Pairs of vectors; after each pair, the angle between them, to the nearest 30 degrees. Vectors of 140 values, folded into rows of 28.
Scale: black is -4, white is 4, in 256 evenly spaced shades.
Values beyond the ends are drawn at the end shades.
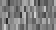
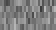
60 degrees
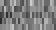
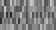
30 degrees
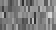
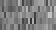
30 degrees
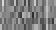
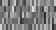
60 degrees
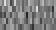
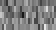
120 degrees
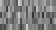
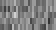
90 degrees
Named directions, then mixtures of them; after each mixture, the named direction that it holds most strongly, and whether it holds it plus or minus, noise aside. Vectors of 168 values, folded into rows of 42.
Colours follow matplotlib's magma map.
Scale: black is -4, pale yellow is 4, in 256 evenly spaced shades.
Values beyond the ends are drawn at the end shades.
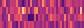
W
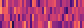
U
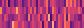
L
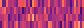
W, minus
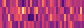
W, plus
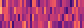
U, plus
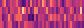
W, plus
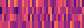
L, minus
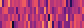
L, minus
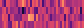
W, minus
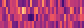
W, plus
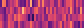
W, plus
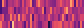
U, minus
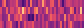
W, plus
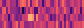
W, minus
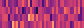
W, minus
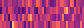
U, minus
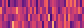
L, plus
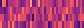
U, minus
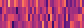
L, minus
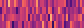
L, minus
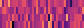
L, minus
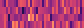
W, minus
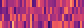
U, minus
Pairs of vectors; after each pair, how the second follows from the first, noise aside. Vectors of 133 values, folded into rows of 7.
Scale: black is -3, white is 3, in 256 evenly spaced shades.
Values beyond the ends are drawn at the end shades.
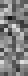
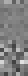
partly zeroed.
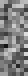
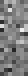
reversed, negated, partly zeroed.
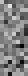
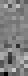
wrapped around, partly zeroed.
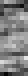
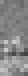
wrapped around, partly zeroed.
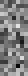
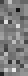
wrapped around, partly zeroed.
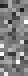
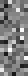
wrapped around.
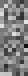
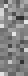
partly zeroed.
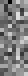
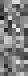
shuffled.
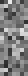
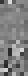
partly zeroed.
